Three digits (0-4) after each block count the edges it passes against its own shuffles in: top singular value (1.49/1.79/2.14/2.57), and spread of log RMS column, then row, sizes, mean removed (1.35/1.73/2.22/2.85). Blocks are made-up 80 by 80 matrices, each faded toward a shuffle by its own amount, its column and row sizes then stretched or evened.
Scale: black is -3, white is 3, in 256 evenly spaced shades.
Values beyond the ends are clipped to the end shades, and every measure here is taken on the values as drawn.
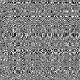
4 2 4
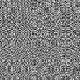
4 0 2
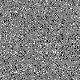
1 1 1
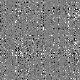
0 4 3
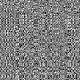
4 3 0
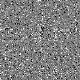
1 2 0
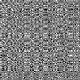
4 0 3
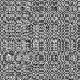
4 0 0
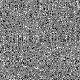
2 0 1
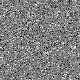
0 0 1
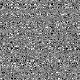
2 1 4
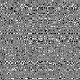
4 0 4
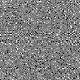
3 0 2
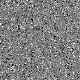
0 2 0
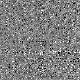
0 3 3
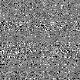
1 1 4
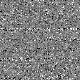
0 0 3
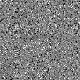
2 1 0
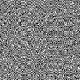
4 0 1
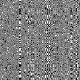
4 4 0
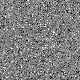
0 0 0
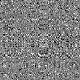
3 0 3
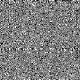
2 1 3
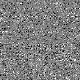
1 1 3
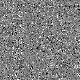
0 2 1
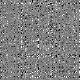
1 4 3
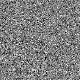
0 1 1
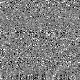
2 0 3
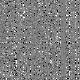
0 4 2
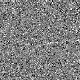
0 1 1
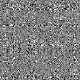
2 3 3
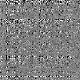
3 3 4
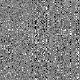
1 4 2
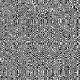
4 3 0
